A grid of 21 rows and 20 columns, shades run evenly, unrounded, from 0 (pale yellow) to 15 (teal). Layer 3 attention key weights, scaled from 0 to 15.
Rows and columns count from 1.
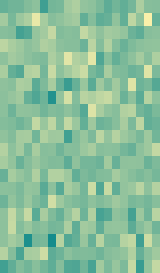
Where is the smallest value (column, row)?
19, 2
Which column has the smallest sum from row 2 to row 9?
12
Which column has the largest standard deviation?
7
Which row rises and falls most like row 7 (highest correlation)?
11
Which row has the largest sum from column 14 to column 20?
1
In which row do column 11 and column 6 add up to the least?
3
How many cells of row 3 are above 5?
18
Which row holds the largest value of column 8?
15
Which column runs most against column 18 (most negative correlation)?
13
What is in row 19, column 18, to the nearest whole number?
12
